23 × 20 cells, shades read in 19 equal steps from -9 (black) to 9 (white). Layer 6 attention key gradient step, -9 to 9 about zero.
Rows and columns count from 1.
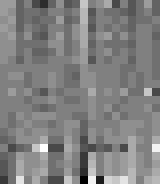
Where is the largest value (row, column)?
19, 6
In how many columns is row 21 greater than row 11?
13
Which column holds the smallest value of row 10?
10
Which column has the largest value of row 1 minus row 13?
11
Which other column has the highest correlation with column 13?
8
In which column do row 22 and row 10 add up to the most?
12
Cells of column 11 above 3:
3
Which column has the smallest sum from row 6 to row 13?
20
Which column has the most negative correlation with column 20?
2
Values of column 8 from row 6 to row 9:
1 1 0 0
